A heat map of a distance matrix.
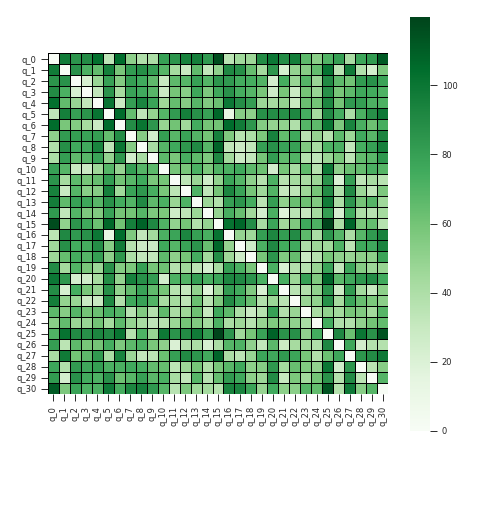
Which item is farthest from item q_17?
q_15
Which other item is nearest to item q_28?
q_26
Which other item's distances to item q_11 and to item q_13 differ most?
q_12
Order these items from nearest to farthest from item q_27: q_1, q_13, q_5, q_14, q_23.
q_5, q_23, q_14, q_13, q_1
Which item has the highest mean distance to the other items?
q_25
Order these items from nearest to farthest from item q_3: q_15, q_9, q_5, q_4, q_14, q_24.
q_4, q_24, q_14, q_9, q_15, q_5
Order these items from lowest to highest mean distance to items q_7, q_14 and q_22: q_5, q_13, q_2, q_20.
q_13, q_2, q_20, q_5
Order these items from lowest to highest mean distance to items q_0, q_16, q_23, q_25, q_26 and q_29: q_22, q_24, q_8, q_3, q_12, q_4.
q_24, q_8, q_12, q_22, q_3, q_4
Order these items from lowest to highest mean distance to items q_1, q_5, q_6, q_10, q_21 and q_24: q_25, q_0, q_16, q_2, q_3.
q_3, q_2, q_16, q_0, q_25
